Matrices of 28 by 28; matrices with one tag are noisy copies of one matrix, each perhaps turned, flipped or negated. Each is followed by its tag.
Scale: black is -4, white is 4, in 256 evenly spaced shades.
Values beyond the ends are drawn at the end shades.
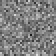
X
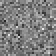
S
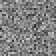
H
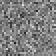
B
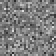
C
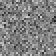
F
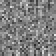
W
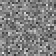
H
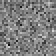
S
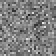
H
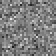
S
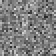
C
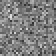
C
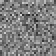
X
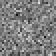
X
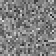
C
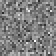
X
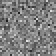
S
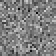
F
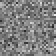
C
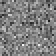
C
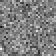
F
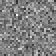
F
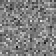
S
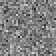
S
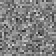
B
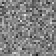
B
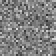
F
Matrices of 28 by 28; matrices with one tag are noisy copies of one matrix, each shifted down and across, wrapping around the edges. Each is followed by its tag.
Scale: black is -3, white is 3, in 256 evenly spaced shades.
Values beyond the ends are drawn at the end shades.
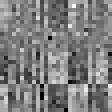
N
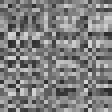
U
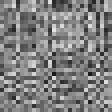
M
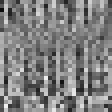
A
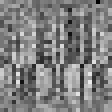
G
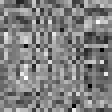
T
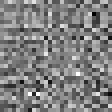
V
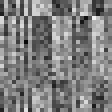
N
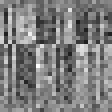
N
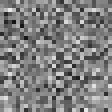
V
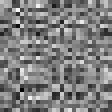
U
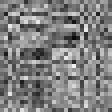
T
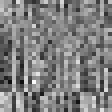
G
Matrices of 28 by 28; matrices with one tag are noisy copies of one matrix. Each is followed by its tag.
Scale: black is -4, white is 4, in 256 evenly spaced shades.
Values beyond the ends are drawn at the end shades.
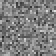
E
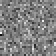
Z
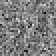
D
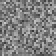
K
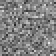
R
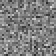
Z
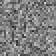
K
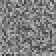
R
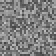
K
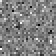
E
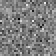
E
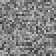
K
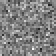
Z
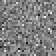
K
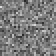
E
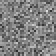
E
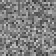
K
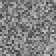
E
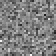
Z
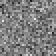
Z
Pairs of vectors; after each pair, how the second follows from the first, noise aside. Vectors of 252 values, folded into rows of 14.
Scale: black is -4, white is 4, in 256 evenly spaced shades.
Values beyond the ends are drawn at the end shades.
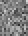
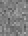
negated, shrunk.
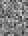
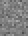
shrunk.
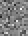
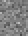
wrapped around, shrunk.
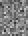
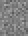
reversed, shrunk.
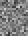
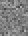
negated, shrunk.
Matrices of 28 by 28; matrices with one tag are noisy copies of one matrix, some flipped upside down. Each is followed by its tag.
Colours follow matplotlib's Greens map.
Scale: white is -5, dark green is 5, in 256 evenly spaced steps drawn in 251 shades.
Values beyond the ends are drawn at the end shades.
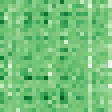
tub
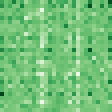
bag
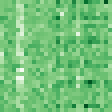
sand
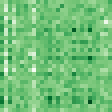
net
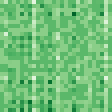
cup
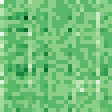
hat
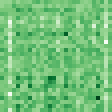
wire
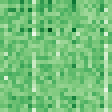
cup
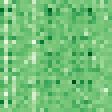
net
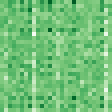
cup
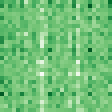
bag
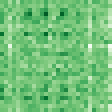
tub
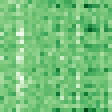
sand
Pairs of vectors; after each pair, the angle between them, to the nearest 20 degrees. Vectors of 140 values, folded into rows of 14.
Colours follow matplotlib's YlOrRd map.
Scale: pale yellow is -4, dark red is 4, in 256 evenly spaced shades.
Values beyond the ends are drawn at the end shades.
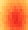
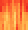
120 degrees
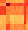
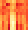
60 degrees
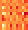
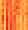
80 degrees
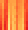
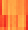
40 degrees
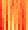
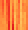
120 degrees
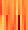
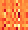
100 degrees
